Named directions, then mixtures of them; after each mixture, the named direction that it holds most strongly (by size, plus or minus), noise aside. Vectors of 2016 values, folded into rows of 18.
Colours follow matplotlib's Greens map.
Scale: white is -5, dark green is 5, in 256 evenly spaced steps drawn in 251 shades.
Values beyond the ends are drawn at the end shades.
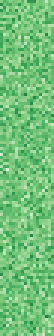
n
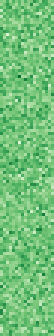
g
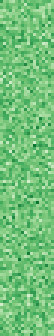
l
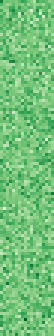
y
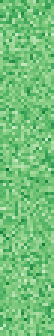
y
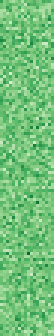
l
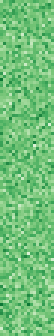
l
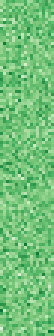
g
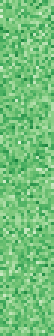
g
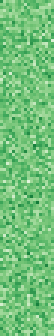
l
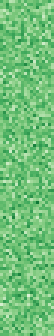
l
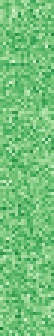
y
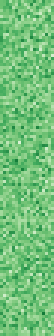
g
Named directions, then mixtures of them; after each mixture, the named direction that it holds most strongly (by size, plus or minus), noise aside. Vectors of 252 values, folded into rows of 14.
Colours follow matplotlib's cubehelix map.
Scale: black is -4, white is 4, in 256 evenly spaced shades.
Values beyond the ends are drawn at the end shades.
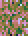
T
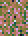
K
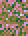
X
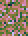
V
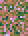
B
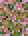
B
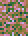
V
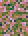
B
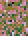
V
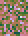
B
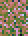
K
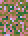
B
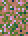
K
